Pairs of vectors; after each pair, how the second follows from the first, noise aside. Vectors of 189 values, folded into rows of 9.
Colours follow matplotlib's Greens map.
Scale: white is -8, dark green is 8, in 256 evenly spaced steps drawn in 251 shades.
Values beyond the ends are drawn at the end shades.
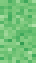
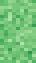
negated.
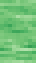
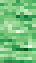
negated, scaled up.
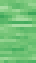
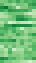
negated, scaled up.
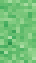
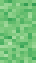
negated.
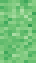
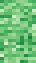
wrapped around, negated, scaled up.
